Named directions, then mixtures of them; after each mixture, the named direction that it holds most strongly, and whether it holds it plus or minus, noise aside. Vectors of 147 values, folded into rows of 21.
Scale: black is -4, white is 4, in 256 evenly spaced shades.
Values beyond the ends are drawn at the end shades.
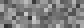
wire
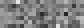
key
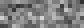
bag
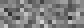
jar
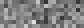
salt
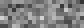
bag, plus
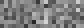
salt, minus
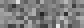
key, plus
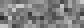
bag, minus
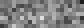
bag, plus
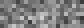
key, minus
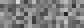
key, plus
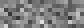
jar, plus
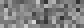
salt, plus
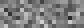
jar, plus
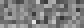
salt, plus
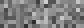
salt, minus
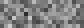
wire, minus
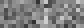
salt, minus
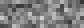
bag, plus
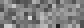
wire, minus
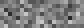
jar, plus
